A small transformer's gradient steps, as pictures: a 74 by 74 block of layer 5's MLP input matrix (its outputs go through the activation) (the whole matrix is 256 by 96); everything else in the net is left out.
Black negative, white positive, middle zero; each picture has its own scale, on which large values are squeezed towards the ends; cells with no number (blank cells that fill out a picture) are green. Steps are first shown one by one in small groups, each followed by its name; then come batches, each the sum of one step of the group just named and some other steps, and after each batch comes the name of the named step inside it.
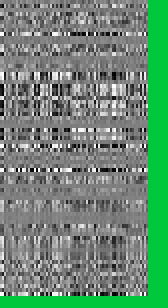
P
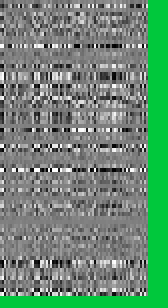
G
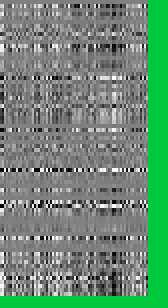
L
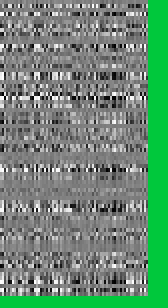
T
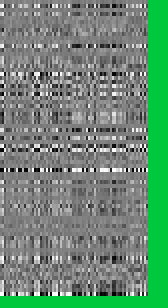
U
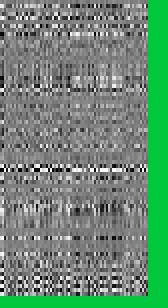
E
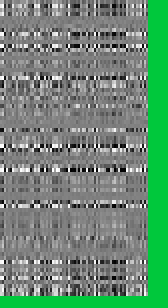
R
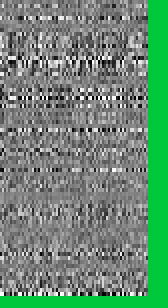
U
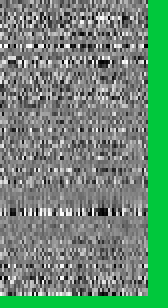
P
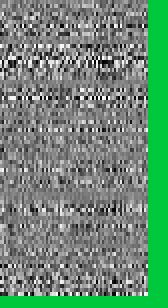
T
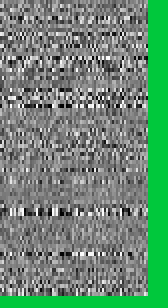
R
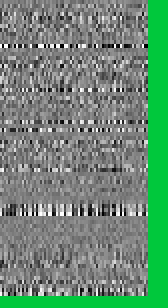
G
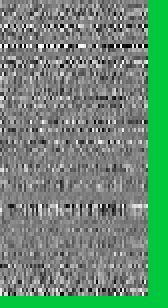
T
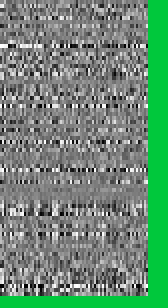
T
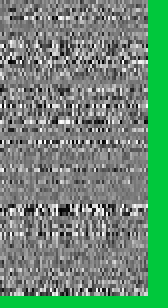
G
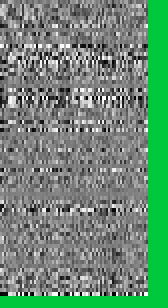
L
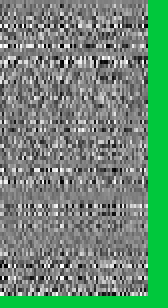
G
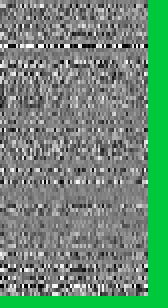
P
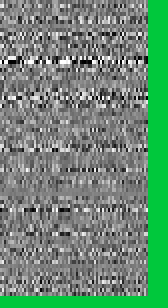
R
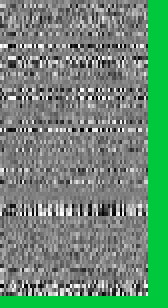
T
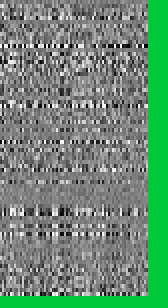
U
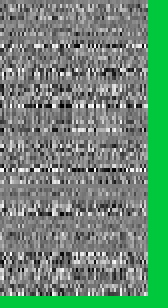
G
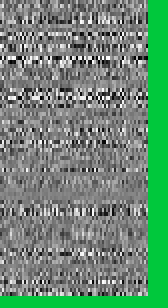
R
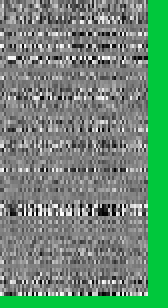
R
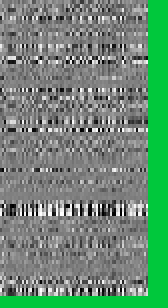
L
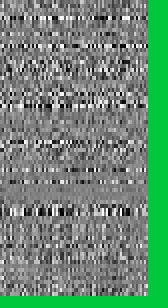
R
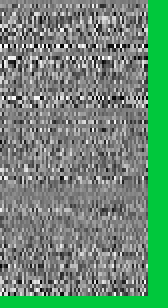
T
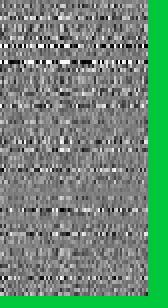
E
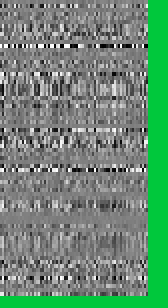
P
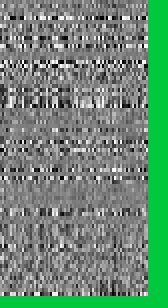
U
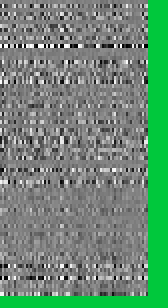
U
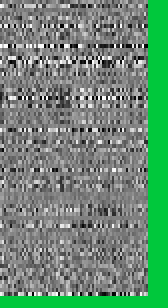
U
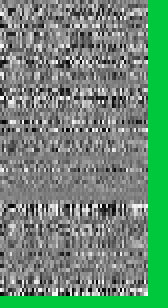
T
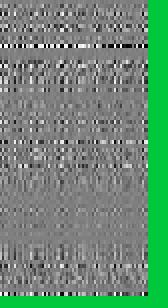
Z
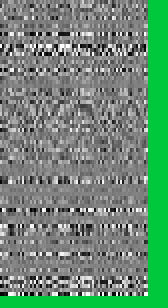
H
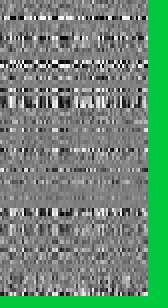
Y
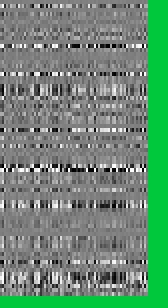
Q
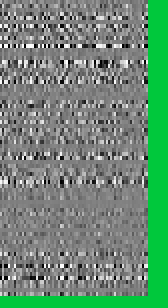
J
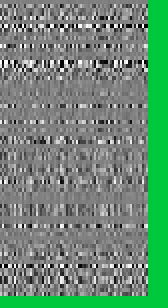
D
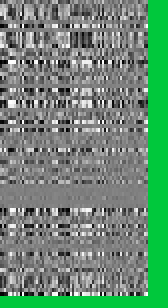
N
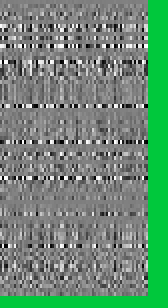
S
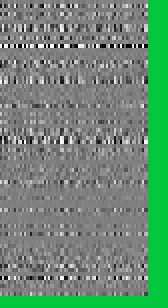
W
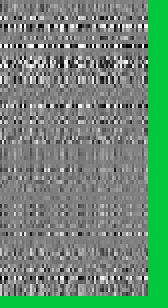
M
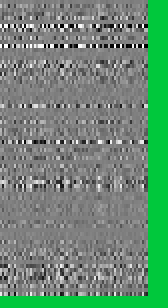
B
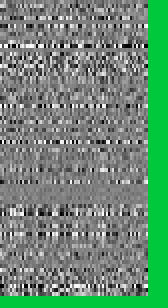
M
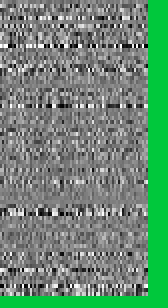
B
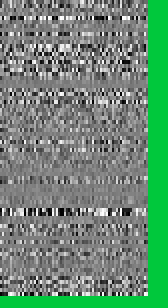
H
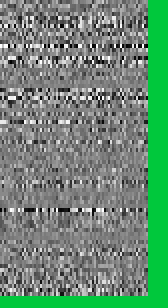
B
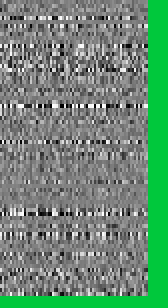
M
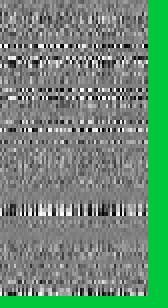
Z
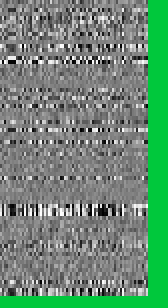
S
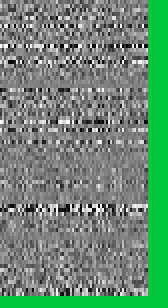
B
